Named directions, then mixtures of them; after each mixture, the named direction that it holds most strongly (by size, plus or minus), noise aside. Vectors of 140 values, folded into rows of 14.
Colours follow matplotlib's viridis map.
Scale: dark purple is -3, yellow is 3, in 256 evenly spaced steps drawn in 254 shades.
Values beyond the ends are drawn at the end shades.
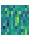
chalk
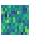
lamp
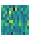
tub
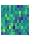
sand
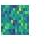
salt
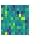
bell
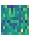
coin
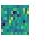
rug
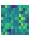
salt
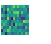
bell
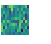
coin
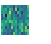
tub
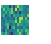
sand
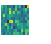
tub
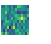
sand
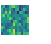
salt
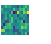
rug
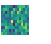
salt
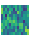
lamp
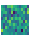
coin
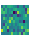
rug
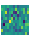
rug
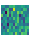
chalk
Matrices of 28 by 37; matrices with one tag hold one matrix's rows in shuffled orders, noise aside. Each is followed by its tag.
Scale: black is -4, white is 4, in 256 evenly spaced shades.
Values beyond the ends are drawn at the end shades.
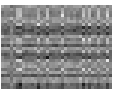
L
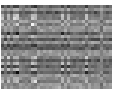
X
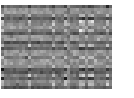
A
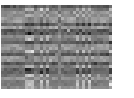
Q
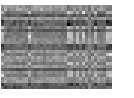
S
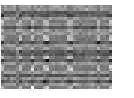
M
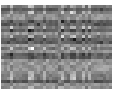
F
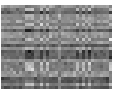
Q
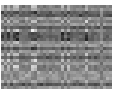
X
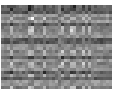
F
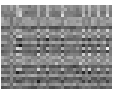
L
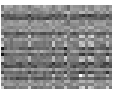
A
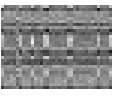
M
